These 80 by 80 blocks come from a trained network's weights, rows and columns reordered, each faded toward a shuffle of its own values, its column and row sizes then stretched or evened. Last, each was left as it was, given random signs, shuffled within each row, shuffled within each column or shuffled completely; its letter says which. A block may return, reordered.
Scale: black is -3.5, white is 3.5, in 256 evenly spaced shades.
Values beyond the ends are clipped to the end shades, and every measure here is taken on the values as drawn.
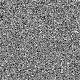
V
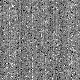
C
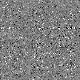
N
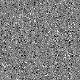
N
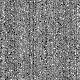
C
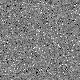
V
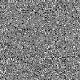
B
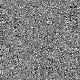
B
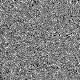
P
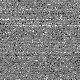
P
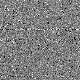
N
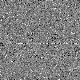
P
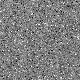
V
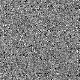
N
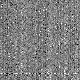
B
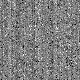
C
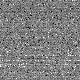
P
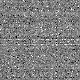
B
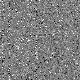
C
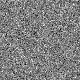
V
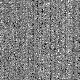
C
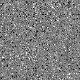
N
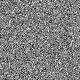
V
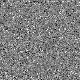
P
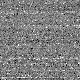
P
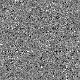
N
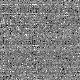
B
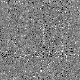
N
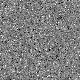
V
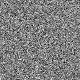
V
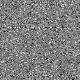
P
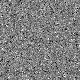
V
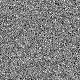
V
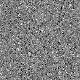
C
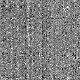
B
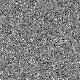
P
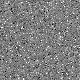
V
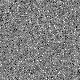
V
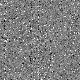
C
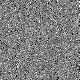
C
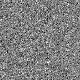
C
